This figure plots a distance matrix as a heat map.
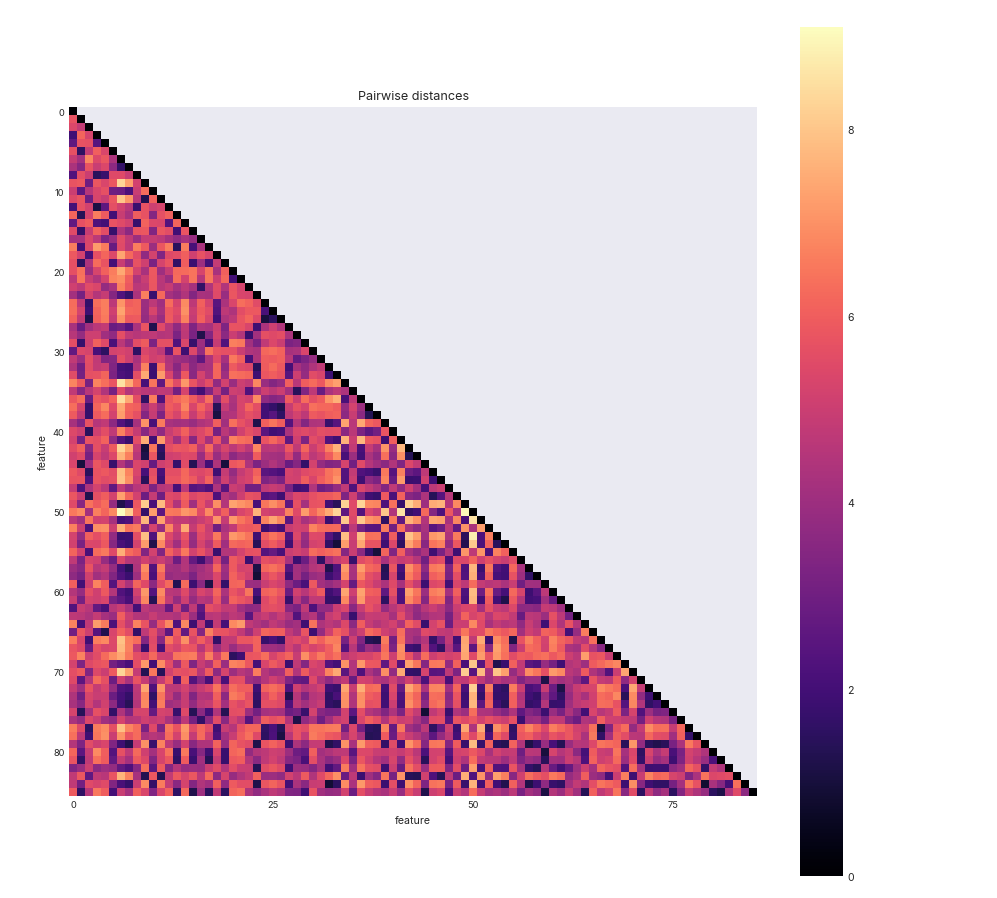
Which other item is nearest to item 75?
44
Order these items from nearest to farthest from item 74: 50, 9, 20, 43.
20, 43, 9, 50
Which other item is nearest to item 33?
54
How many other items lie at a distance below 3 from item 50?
10
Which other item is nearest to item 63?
35
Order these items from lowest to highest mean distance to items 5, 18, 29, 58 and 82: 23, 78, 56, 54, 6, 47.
23, 47, 54, 56, 6, 78
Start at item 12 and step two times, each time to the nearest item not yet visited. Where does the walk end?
8
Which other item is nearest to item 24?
26
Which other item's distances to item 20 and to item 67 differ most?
68
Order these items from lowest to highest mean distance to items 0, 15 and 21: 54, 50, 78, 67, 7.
7, 54, 67, 78, 50
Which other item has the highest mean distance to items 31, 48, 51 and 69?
50
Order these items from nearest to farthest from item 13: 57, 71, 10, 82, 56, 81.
81, 71, 56, 10, 57, 82
